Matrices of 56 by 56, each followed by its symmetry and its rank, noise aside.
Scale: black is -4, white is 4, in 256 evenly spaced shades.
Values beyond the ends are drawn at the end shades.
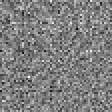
antisymmetric, rank sixteen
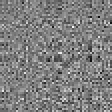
no symmetry, rank eight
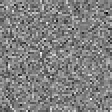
no symmetry, rank sixteen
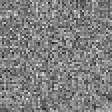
no symmetry, rank sixteen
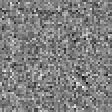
antisymmetric, rank twelve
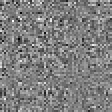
antisymmetric, rank eight
